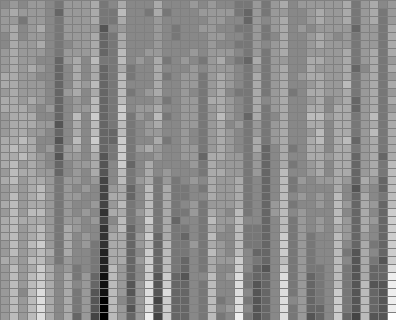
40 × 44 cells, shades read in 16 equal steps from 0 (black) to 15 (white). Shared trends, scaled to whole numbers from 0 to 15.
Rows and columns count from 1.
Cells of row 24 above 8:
20
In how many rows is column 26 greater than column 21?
23
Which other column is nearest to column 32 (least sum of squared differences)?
44
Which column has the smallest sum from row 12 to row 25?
12
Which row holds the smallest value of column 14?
38
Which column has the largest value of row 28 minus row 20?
17
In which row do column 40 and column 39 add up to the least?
40
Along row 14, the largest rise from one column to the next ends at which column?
14
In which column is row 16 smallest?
7
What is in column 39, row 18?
11
